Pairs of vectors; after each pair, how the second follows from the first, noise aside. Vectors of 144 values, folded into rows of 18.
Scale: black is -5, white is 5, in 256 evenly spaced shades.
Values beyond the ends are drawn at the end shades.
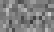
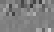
wrapped around, partly zeroed.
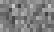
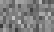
shuffled.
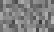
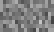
negated.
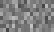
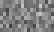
reversed.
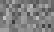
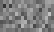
reversed.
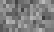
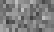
negated.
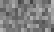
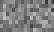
shuffled.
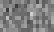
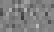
reversed, negated, partly zeroed.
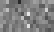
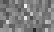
reversed.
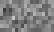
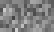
negated.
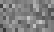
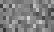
copied.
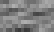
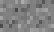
wrapped around, partly zeroed.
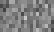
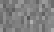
wrapped around, shrunk.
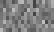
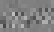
wrapped around, partly zeroed.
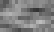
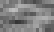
reversed.
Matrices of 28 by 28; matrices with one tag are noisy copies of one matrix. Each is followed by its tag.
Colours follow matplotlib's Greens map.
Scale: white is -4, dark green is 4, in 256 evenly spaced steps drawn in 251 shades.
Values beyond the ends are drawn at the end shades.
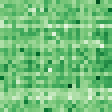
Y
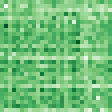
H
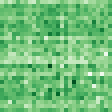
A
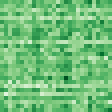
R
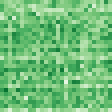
H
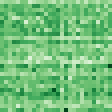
A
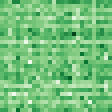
R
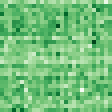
A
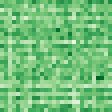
R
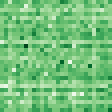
R
